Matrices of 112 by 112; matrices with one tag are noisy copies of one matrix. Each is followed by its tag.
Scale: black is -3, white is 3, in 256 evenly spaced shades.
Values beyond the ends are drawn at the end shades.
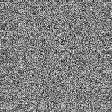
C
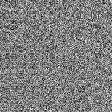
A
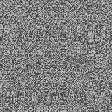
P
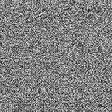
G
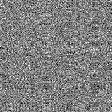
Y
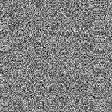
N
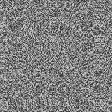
N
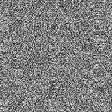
N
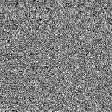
A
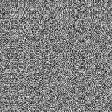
A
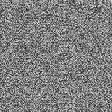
G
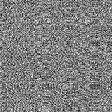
Y
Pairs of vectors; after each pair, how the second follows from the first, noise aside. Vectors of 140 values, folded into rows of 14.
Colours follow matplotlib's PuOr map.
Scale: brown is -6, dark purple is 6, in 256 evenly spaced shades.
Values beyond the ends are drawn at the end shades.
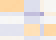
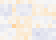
reversed, negated, shrunk.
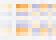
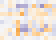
sign-scrambled.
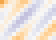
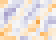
wrapped around.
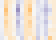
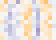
reversed.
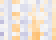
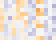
reversed.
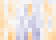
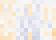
shrunk.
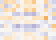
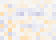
reversed, shrunk.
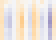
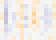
reversed, shrunk.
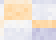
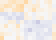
reversed, negated, shrunk.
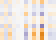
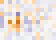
wrapped around.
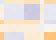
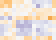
reversed.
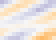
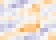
wrapped around.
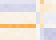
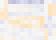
wrapped around, negated, shrunk.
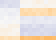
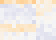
reversed, shrunk.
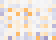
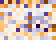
reversed, negated, scaled up.
